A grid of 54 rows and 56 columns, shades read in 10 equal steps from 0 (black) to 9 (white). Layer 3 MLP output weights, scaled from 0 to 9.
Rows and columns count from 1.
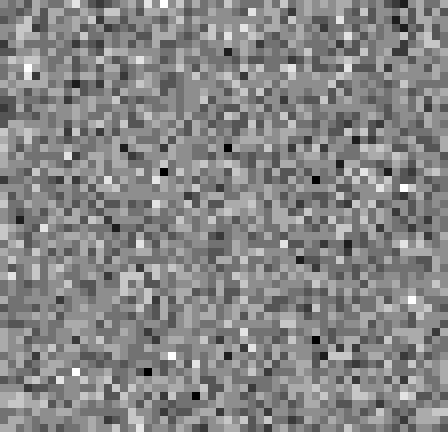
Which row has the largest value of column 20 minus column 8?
23
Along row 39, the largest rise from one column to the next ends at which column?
40
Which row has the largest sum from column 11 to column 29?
21
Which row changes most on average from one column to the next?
22
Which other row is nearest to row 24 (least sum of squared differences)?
32
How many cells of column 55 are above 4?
33
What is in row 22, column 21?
0
